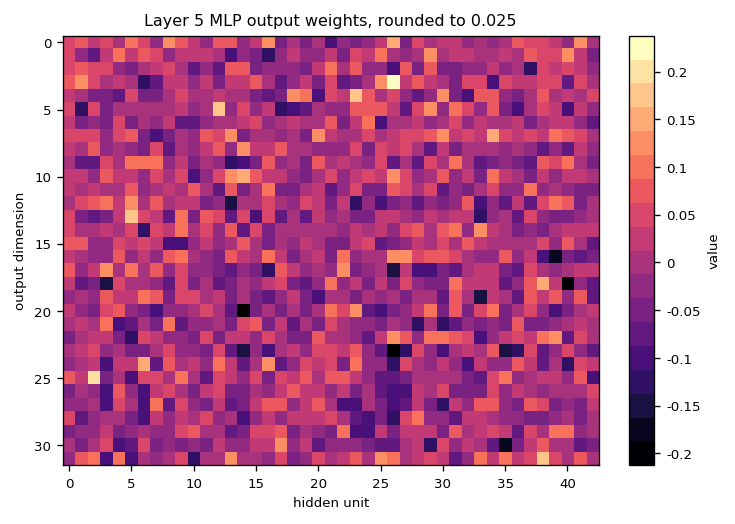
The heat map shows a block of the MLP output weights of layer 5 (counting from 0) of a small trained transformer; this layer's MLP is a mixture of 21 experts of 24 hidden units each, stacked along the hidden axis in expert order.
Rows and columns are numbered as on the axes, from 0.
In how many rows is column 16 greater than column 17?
13
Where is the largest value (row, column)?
3, 26
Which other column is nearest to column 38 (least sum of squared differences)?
39
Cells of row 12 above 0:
17
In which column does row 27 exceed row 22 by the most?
33
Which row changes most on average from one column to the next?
24
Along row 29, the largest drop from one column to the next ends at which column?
23
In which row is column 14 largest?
10
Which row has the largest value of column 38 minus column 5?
31
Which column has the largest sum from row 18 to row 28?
21
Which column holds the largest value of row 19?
6
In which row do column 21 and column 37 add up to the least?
12
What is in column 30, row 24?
0.025
